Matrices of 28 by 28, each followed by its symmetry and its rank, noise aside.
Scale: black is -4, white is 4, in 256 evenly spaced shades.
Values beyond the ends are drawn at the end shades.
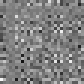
no symmetry, rank four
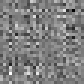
antisymmetric, rank four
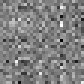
no symmetry, rank four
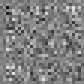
no symmetry, rank five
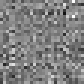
antisymmetric, rank four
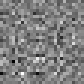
no symmetry, rank four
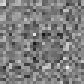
symmetric, rank five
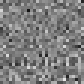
no symmetry, rank five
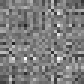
symmetric, rank four
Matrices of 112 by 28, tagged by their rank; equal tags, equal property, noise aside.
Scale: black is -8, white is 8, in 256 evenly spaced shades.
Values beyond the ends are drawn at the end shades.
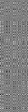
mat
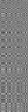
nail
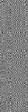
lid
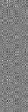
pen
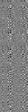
pen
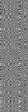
mat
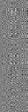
pen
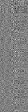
lid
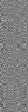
pen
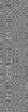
pen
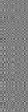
mat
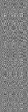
lid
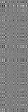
nail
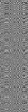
mat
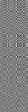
nail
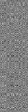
lid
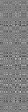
mat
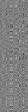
lid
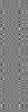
nail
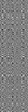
pen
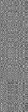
lid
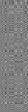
mat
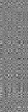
pen
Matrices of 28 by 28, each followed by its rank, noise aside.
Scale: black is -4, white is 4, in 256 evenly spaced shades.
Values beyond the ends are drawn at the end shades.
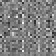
four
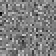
eight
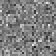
eight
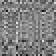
four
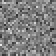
eight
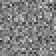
eight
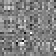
four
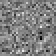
six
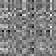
three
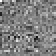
four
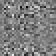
three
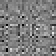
three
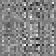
three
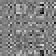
three
